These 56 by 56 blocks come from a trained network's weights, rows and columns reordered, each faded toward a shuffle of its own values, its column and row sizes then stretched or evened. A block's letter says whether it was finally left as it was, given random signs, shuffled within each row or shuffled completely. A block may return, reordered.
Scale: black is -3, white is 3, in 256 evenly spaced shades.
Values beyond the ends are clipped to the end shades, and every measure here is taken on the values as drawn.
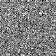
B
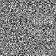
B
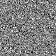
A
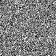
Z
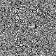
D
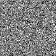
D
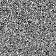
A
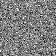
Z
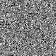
A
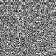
B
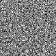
B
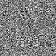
B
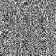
B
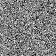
Z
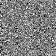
D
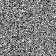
Z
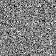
A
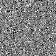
A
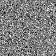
A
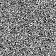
Z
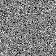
Z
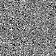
D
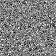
A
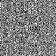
B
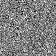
Z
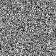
A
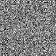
D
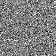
A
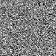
B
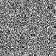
B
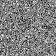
Z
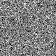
Z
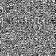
B
